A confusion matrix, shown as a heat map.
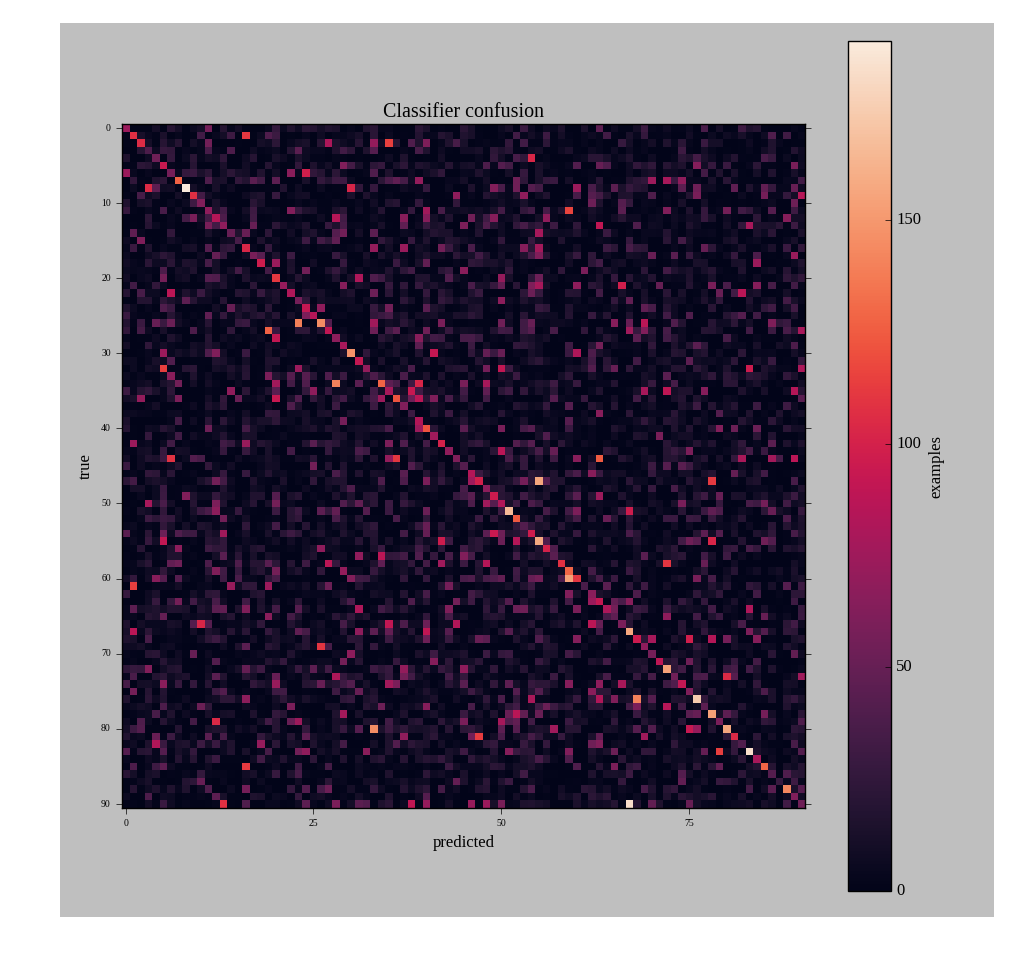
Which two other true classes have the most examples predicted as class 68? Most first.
76, 77
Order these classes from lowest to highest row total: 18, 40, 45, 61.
45, 18, 61, 40
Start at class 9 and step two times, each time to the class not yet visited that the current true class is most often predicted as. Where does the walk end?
67
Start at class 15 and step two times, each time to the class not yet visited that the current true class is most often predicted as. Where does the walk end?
35
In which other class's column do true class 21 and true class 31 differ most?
66
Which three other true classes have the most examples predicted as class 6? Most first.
44, 22, 33
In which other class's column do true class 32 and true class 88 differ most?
5
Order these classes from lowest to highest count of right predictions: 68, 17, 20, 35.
17, 35, 68, 20
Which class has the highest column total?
40
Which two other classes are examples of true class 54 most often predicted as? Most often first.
49, 13
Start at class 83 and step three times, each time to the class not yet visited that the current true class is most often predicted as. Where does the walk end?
28
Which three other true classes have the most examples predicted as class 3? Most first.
8, 50, 72
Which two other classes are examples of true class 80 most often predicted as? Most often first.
33, 75
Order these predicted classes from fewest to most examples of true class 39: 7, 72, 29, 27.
27, 72, 7, 29
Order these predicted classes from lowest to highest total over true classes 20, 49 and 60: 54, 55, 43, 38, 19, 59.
38, 19, 43, 54, 55, 59
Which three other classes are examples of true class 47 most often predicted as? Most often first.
55, 78, 46
